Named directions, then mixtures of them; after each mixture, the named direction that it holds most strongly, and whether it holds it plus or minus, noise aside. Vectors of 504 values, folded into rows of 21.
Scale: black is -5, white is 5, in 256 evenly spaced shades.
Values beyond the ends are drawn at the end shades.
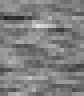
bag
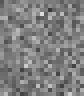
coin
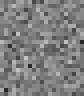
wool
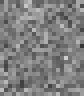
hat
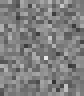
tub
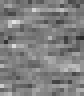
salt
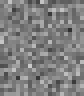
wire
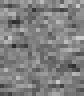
salt, minus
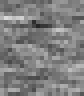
bag, minus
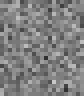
tub, minus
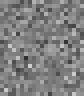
wool, minus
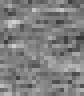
salt, plus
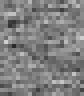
salt, minus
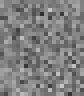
coin, minus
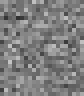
wool, minus
